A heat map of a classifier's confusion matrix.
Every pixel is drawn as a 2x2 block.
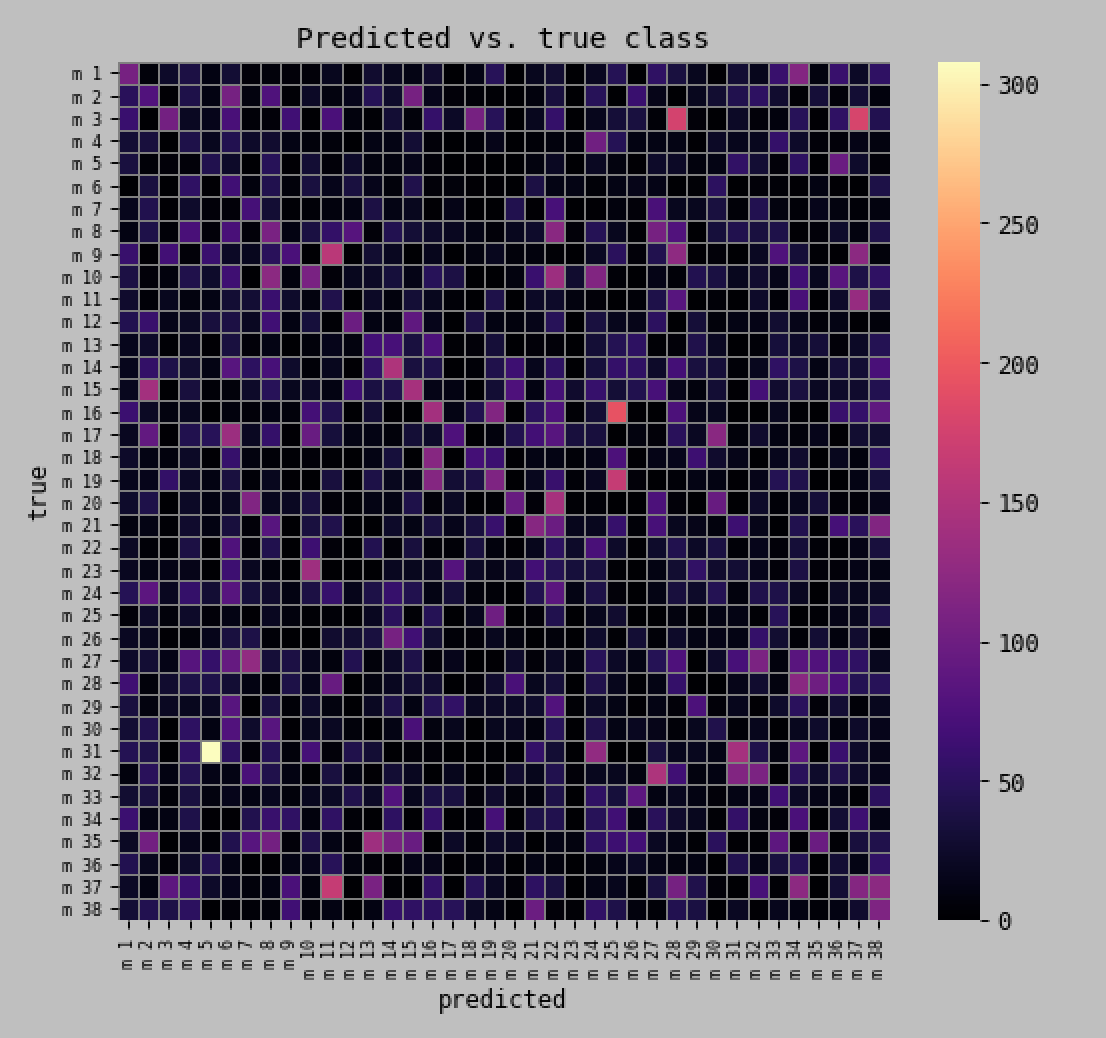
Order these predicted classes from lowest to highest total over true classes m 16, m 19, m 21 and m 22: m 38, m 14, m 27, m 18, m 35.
m 35, m 14, m 27, m 18, m 38
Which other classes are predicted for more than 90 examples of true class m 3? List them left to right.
m 18, m 28, m 37
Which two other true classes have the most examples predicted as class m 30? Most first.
m 17, m 20
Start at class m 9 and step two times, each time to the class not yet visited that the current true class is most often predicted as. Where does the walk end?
m 37
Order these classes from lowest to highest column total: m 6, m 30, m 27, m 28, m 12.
m 12, m 30, m 27, m 28, m 6
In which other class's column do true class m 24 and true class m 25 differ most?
m 19
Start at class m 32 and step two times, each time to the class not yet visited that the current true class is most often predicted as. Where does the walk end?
m 7
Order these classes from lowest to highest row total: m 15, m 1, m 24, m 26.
m 26, m 1, m 24, m 15
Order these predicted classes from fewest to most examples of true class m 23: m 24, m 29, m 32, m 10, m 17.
m 32, m 24, m 29, m 17, m 10
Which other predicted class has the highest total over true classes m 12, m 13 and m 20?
m 22
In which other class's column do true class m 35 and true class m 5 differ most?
m 13
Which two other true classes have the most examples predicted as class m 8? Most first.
m 10, m 35
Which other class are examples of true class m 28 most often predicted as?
m 34
